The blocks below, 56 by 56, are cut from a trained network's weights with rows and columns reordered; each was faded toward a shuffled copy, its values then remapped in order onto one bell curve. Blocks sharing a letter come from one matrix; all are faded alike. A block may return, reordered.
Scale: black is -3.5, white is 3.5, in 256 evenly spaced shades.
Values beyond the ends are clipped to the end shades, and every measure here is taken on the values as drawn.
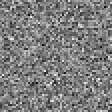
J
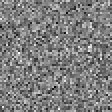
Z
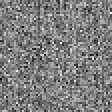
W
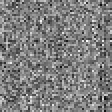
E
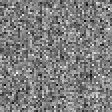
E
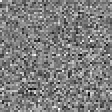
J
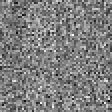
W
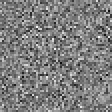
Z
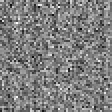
E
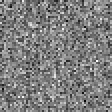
W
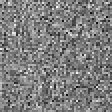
W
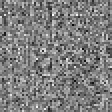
E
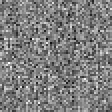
W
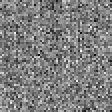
W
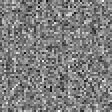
W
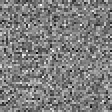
J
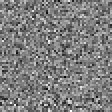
Z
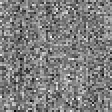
E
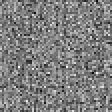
E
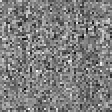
E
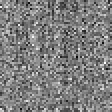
E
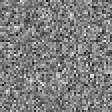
J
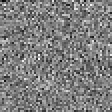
J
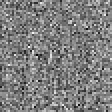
W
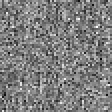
W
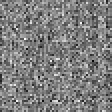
E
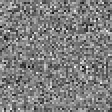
Z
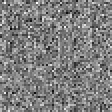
W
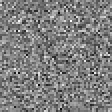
Z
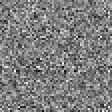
Z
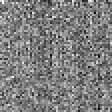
E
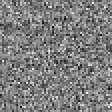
J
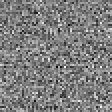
Z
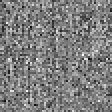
E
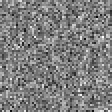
W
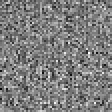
E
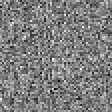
Z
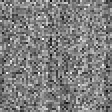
E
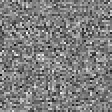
J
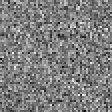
J
